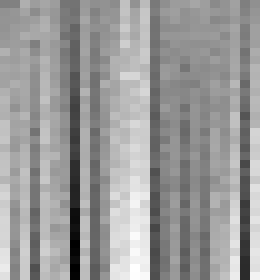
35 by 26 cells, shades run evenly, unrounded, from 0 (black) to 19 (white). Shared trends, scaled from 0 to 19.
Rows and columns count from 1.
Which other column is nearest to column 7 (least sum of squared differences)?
23
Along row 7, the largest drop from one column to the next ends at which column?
16
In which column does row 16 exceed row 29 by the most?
8
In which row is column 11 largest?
11
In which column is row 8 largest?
15
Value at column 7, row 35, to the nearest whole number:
14
